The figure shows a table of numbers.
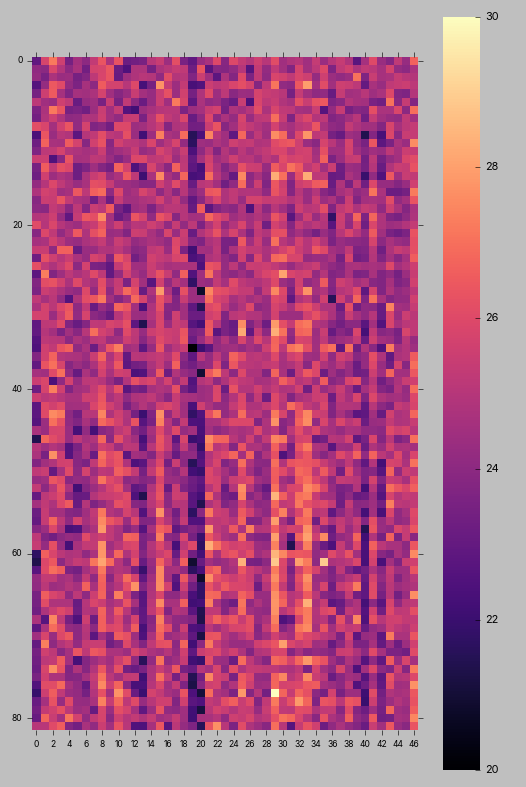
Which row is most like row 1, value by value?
18
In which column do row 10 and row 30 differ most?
43
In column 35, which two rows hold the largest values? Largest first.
61, 58
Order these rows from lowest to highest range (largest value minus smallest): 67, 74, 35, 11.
11, 74, 67, 35
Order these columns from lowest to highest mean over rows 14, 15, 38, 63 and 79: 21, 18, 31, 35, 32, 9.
31, 9, 35, 18, 32, 21
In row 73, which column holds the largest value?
33
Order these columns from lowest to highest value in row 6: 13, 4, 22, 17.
4, 13, 17, 22
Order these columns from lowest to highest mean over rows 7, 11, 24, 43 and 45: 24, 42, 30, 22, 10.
42, 24, 22, 10, 30
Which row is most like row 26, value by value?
71
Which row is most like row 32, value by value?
53
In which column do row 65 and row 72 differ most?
20
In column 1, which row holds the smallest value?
68
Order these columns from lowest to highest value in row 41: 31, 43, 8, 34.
31, 43, 34, 8
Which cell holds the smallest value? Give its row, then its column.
35, 19
